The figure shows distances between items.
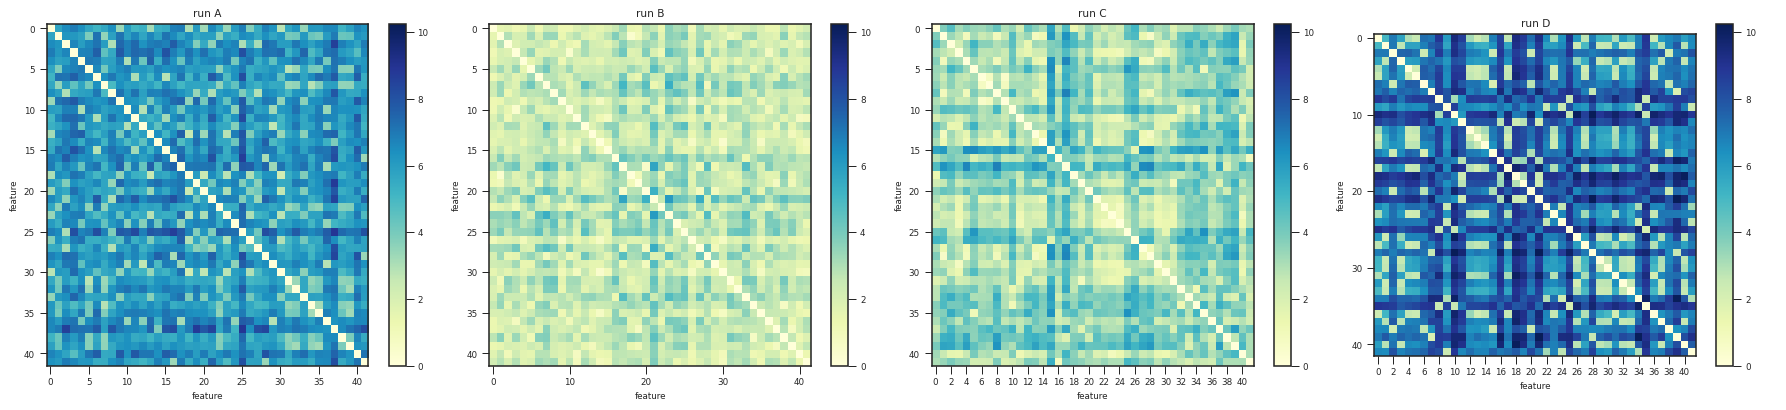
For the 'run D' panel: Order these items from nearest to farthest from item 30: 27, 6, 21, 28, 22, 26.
26, 27, 22, 6, 28, 21
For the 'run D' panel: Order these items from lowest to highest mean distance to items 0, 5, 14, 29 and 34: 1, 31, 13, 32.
13, 31, 1, 32
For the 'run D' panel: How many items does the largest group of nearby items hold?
11
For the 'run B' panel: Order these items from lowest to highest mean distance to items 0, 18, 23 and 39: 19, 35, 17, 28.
19, 35, 17, 28
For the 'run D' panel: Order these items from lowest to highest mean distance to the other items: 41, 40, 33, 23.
33, 23, 40, 41
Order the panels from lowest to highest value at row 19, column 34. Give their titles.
run B, run C, run A, run D
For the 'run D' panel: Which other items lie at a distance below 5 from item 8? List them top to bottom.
10, 25, 35
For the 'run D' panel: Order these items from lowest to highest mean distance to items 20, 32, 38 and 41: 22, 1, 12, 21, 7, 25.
1, 22, 12, 7, 21, 25
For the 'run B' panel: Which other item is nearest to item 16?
33
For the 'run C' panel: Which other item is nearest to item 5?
35
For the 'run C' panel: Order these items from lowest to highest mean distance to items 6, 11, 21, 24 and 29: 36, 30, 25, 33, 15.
30, 36, 25, 33, 15
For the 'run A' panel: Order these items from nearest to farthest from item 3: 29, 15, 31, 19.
31, 19, 29, 15
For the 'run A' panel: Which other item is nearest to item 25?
2
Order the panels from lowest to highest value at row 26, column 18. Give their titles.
run B, run A, run C, run D
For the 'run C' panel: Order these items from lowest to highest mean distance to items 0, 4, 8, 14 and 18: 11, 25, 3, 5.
11, 3, 5, 25
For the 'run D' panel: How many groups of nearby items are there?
7
